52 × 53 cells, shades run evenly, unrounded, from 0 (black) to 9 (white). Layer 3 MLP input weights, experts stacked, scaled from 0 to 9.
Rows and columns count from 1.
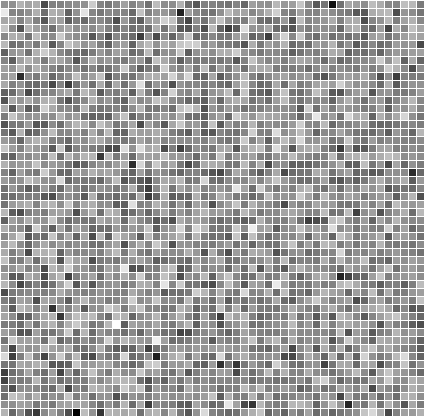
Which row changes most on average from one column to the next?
45
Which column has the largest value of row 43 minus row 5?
20
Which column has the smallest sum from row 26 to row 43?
27
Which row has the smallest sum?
22
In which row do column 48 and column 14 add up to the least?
10
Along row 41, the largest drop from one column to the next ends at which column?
16
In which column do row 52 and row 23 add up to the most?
26
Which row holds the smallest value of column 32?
51
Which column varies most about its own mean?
23
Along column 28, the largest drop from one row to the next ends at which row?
46
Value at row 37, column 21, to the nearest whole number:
3
